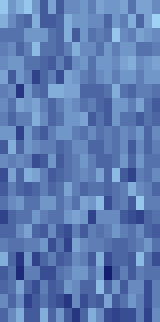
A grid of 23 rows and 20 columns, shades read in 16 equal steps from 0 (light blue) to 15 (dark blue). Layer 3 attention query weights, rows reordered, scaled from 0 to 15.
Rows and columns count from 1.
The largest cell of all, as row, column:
20, 14
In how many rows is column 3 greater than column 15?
13
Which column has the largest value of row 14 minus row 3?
15
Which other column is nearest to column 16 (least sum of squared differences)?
19
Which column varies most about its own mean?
3
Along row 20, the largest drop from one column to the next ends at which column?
4
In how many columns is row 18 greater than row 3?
10
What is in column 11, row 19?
7
